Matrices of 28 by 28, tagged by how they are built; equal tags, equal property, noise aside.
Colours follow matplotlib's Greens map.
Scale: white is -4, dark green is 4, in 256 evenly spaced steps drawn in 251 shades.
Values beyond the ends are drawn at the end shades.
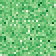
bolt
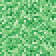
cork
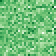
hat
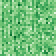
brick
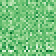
hat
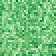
brick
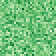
cork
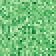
brick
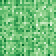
brick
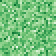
cork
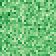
cork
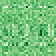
hat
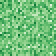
cork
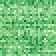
brick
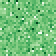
bolt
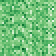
cork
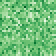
brick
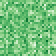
brick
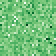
bolt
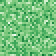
cork
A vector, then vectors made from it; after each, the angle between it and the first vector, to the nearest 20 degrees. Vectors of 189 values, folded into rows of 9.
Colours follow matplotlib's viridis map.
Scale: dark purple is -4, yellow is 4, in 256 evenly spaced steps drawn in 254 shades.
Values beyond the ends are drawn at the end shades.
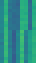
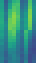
140 degrees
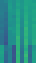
100 degrees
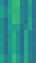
160 degrees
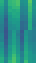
140 degrees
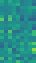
100 degrees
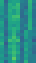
160 degrees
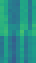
40 degrees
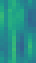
120 degrees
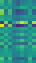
80 degrees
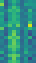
140 degrees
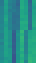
20 degrees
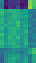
100 degrees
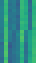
20 degrees
